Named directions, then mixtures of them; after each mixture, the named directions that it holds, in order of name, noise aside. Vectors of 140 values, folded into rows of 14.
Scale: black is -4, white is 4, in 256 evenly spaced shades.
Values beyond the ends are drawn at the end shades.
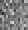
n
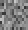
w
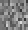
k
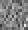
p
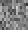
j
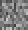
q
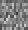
p, q.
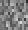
k.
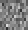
j, k, p.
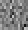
n, p.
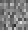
k, q.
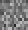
k, q.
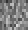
j, k, q.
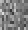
n, q.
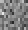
n.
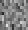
k, n, w.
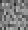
n, q, w.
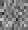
p, w.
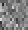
j, p, w.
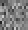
j, w.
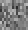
j.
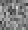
j.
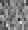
j, k, n.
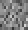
p.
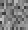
w.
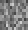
j, k, q.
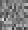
p, q, w.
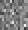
n, p.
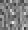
n.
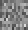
p, q, w.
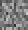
q.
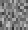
k, p, w.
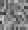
w.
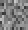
w.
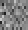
j, w.
